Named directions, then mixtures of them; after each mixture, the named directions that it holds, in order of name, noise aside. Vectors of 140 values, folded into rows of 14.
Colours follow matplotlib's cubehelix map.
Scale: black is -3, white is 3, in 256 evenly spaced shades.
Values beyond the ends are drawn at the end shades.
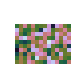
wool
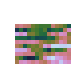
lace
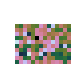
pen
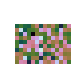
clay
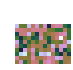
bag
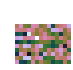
lace, pen.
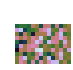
clay, wool.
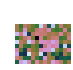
pen.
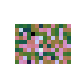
clay.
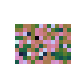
pen.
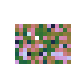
pen.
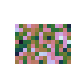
bag, wool.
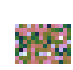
bag.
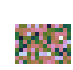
bag.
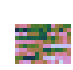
lace.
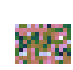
bag.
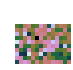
pen.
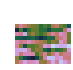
lace.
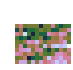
clay, lace.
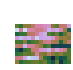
lace.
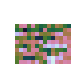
lace, wool.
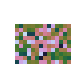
clay, pen.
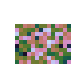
pen, wool.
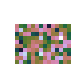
bag, clay.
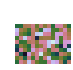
pen, wool.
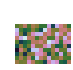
wool.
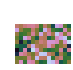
bag, wool.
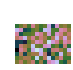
clay, wool.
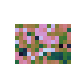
lace, pen.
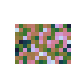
bag, wool.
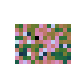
pen.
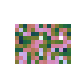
bag, clay.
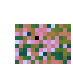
pen.
